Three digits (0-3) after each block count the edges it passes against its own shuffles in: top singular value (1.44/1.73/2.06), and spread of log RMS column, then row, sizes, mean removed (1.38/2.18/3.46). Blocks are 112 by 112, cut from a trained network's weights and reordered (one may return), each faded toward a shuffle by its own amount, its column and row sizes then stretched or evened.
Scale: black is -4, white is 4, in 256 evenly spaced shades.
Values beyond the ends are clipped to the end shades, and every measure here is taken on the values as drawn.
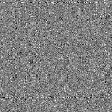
2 1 1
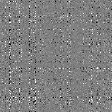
1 3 2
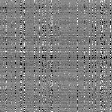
3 3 1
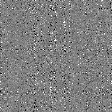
1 2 1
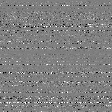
1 0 3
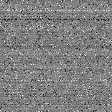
2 0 1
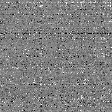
1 1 2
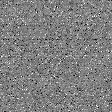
0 0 0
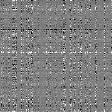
3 3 2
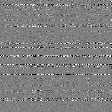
3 1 3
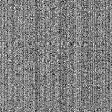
3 0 1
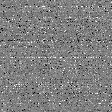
1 0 2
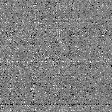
1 1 1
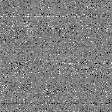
0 1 2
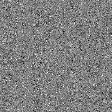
0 2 0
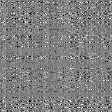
2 1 3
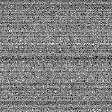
3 1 1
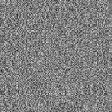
3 1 1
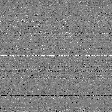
3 0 2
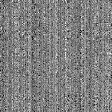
3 2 1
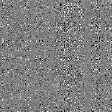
0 3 2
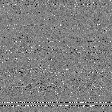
3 0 2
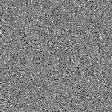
2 0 0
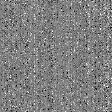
1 2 0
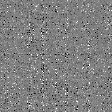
0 2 1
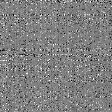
1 1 2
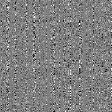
2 3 1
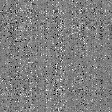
1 2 1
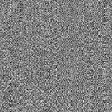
3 2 0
